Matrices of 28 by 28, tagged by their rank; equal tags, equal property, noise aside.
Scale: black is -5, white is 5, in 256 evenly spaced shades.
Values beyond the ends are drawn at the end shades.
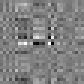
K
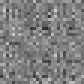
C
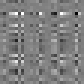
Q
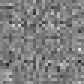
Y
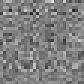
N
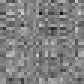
N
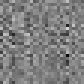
N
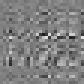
K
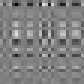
Q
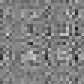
N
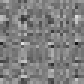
N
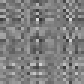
K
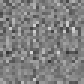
Y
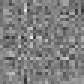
C
